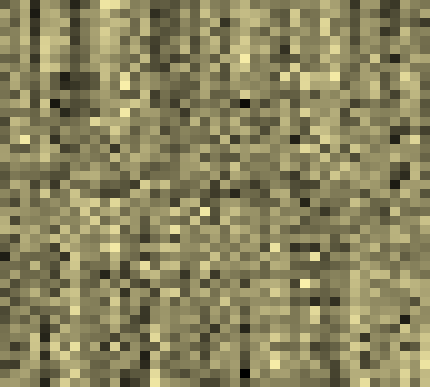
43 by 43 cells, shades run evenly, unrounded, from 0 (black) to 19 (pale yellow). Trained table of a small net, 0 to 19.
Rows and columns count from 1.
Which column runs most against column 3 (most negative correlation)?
36
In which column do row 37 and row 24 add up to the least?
22
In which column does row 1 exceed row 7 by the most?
12
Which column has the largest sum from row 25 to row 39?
8
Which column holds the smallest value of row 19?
41
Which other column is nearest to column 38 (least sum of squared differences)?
42
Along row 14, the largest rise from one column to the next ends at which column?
2
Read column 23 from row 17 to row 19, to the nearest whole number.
9 7 9
